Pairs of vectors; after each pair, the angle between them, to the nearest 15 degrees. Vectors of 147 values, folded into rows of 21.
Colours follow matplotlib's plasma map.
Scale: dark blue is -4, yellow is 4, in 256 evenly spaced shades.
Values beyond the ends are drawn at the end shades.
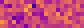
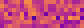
105 degrees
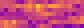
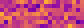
120 degrees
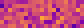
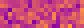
105 degrees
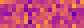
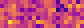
90 degrees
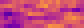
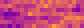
30 degrees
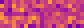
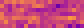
45 degrees
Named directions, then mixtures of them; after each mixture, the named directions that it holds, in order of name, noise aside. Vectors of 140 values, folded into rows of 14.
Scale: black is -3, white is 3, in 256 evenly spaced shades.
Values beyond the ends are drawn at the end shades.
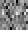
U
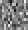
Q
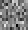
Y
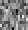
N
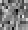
N, Q.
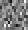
Q, Y.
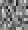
Q, U.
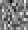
Q.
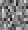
Q, U.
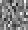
Q.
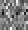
U.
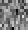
N, Y.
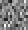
Q, Y.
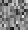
N, Y.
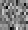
N, U.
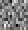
Q, Y.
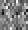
U.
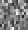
N, Y.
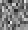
N, Q.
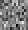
Y.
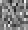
Q.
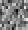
N, Q.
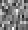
N, Q.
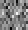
U.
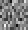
Q, Y.
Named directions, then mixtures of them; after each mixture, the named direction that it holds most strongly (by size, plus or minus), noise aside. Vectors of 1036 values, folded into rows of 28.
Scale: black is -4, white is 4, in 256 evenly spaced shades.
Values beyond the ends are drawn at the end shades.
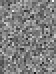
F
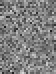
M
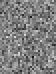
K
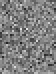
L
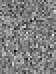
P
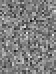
P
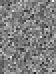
F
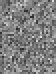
F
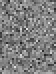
L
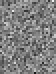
F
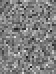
K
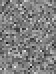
L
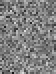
M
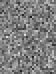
K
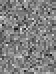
L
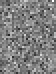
F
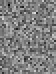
P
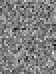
K
